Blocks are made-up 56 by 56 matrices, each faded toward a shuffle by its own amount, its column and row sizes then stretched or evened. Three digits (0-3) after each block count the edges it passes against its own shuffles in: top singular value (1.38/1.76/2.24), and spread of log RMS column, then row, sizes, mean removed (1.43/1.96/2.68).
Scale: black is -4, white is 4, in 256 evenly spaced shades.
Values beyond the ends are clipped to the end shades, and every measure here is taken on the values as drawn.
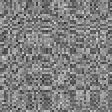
3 0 0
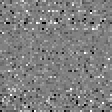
0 0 2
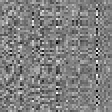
3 3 0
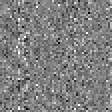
2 2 0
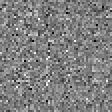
0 1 1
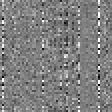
3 3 0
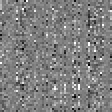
1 3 0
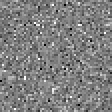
1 0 0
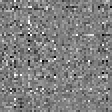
1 2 2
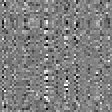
3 3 0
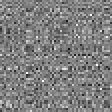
3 0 2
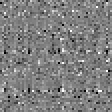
2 1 2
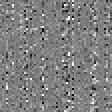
0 3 1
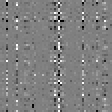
3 3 2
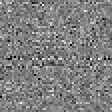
2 0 2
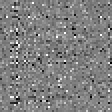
2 2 1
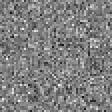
2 0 0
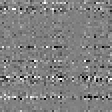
1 2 3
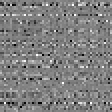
3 0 3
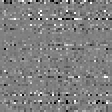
2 1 3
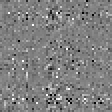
1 2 2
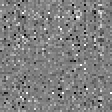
1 2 1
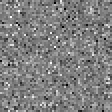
1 0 0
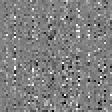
0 3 1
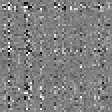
2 3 2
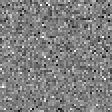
0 0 1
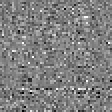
2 1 2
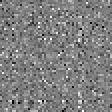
2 1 1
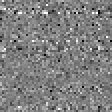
2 1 2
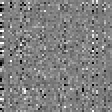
2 3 1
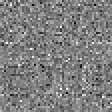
2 0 1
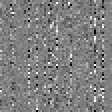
1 3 0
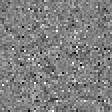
0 1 1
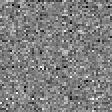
1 1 2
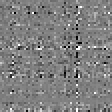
2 2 3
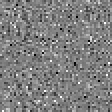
2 0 0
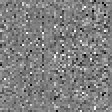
1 2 0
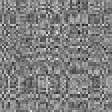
3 2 2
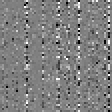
3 3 0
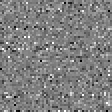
0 0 2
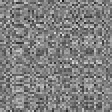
3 1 2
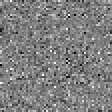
2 1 1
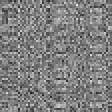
3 2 1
